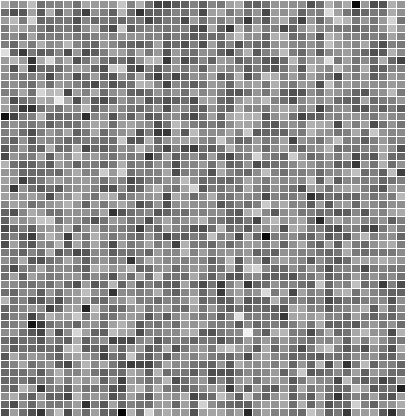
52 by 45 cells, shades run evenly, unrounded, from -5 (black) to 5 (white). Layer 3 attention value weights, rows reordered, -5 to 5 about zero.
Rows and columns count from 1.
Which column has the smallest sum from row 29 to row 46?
4
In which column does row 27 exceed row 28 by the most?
29
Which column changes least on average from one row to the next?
33
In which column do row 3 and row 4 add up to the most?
44
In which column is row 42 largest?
28
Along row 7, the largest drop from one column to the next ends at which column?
2
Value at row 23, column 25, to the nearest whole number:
-1
